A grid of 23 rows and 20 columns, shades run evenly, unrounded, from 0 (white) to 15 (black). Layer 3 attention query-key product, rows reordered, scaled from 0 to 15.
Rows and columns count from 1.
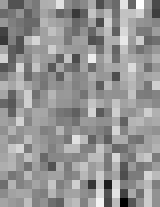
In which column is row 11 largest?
2
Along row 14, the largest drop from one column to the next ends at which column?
17
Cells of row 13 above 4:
17
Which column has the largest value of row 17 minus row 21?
15
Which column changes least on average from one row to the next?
6
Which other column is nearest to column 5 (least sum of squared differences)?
11
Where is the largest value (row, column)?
23, 16
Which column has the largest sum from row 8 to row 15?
10
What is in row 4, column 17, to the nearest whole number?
5
